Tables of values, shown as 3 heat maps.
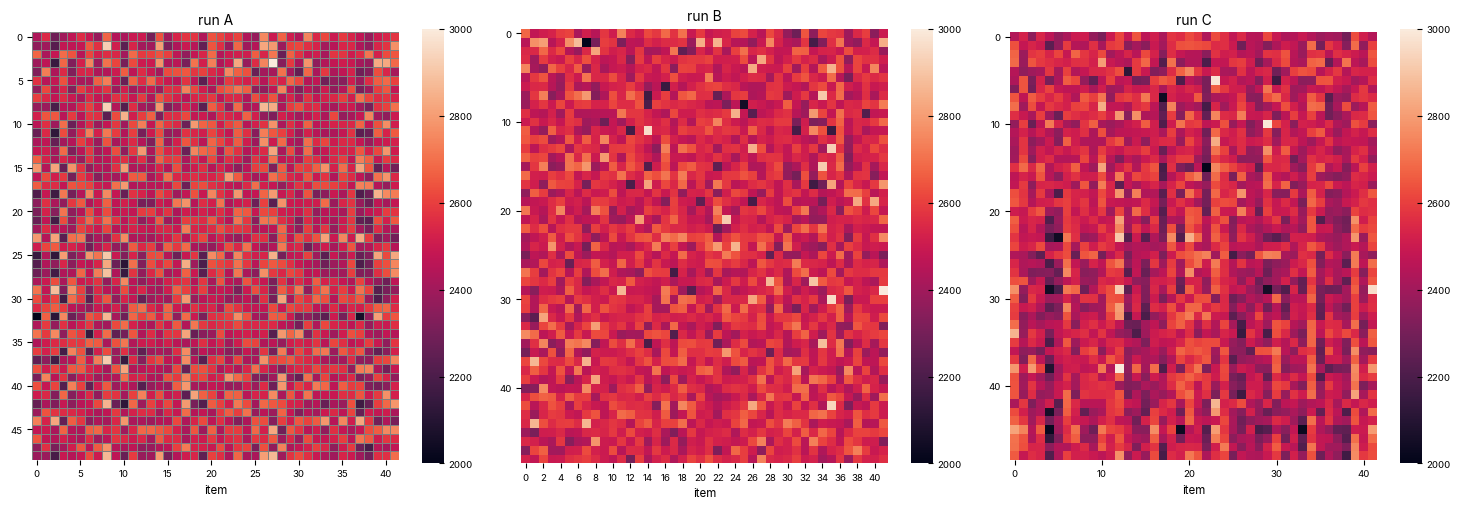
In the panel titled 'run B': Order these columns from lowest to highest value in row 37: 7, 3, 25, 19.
19, 3, 25, 7
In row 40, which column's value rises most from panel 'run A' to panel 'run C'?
39
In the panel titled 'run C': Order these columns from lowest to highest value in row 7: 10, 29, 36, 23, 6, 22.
36, 22, 23, 6, 29, 10
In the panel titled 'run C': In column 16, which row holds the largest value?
45
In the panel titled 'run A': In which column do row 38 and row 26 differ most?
10
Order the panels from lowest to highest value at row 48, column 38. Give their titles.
run C, run A, run B
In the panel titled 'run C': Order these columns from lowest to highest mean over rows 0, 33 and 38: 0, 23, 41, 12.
23, 41, 0, 12
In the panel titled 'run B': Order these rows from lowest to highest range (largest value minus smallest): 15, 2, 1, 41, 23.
41, 23, 2, 15, 1
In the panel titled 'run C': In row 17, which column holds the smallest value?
12
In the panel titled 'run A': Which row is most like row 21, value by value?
11
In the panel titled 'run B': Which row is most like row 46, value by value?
39
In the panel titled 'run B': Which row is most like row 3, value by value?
48
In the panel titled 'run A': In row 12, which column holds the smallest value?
2
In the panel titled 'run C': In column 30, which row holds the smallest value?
5
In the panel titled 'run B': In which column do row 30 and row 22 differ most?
35
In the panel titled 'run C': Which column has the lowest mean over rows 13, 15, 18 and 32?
17
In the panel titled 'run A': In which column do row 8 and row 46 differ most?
8
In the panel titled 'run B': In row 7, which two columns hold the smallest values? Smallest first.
14, 22
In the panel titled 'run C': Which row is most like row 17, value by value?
14
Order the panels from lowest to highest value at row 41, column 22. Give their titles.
run B, run C, run A
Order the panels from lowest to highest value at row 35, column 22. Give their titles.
run B, run A, run C
